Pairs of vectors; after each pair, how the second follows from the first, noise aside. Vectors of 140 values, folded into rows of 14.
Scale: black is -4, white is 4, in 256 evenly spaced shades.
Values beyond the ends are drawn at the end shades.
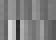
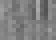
reversed, negated, shrunk.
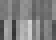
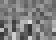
sign-scrambled.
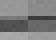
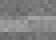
negated, shrunk.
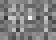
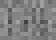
reversed, negated, shrunk.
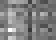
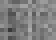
negated, shrunk.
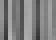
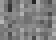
wrapped around, partly zeroed.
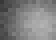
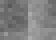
wrapped around, negated, shrunk.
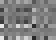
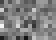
sign-scrambled.
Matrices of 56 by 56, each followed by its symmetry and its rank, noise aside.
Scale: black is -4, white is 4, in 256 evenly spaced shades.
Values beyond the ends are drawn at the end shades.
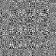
antisymmetric, rank six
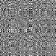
antisymmetric, rank six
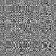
no symmetry, rank seven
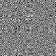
antisymmetric, rank six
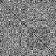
symmetric, rank six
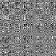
no symmetry, rank six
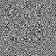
symmetric, rank seven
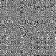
antisymmetric, rank eight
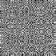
antisymmetric, rank eight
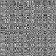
antisymmetric, rank six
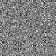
antisymmetric, rank eight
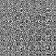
symmetric, rank six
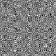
no symmetry, rank six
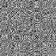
symmetric, rank eight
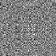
no symmetry, rank seven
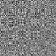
antisymmetric, rank six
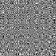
antisymmetric, rank six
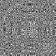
symmetric, rank eight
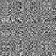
no symmetry, rank six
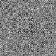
symmetric, rank eight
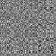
no symmetry, rank six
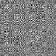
symmetric, rank six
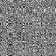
antisymmetric, rank eight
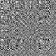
symmetric, rank seven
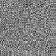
no symmetry, rank seven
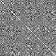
symmetric, rank eight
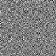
no symmetry, rank seven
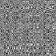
no symmetry, rank seven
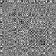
symmetric, rank six
